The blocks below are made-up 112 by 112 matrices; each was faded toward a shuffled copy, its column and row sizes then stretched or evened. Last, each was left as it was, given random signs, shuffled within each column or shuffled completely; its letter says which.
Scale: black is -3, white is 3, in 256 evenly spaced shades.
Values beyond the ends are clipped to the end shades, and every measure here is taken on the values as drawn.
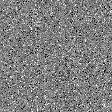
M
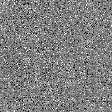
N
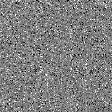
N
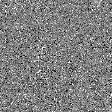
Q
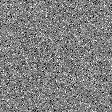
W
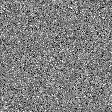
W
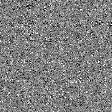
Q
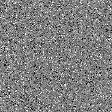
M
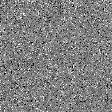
Q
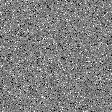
W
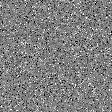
W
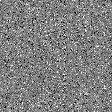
M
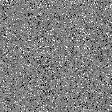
Q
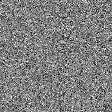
M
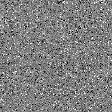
N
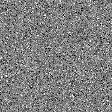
M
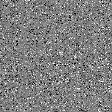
Q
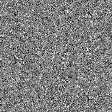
Q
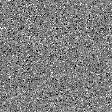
Q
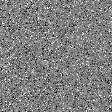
M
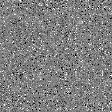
N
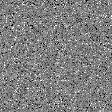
N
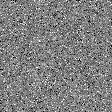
W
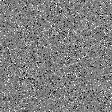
M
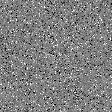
M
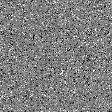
Q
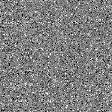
N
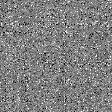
N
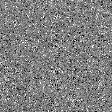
Q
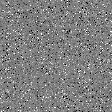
Q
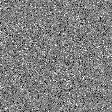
M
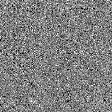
N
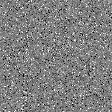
M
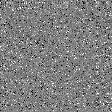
N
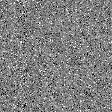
M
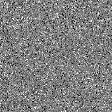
N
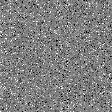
M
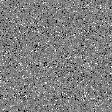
N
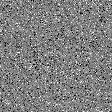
W
